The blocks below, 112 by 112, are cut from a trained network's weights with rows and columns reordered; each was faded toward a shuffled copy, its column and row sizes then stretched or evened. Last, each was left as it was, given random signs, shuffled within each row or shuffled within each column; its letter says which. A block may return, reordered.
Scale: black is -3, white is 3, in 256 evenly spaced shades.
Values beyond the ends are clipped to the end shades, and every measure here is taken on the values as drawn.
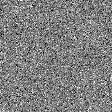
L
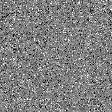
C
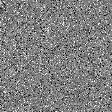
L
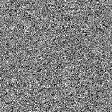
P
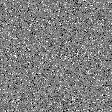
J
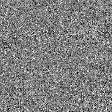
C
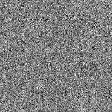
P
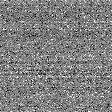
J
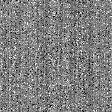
P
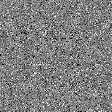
C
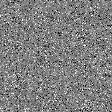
C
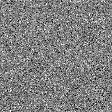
C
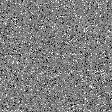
J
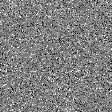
C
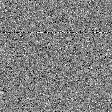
J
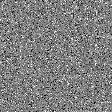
L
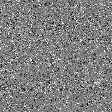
J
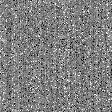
L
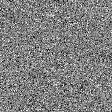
J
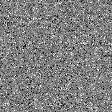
J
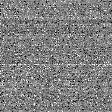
P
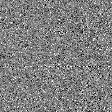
C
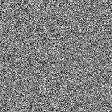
P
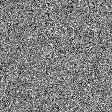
L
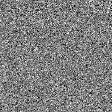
C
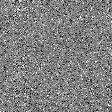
C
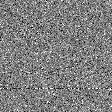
J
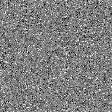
L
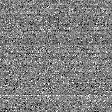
P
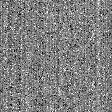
L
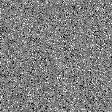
L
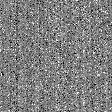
L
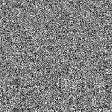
P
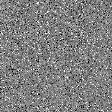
C
